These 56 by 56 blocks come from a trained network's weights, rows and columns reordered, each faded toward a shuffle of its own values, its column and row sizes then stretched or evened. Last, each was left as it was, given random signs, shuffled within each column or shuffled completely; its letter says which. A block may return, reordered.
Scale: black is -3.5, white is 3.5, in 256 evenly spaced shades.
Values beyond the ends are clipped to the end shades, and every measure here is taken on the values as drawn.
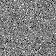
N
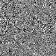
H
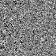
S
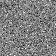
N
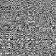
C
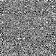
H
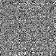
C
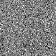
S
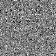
H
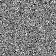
N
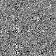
H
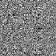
C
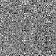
C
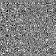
C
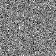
S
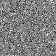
N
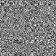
C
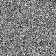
N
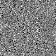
S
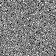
N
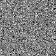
H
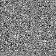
H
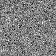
N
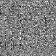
H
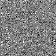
H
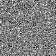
H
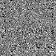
H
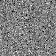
N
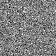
N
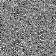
S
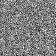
S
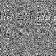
C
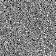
S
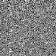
C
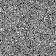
N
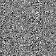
H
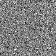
S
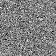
N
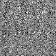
H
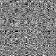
C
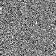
S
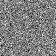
N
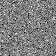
N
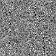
S
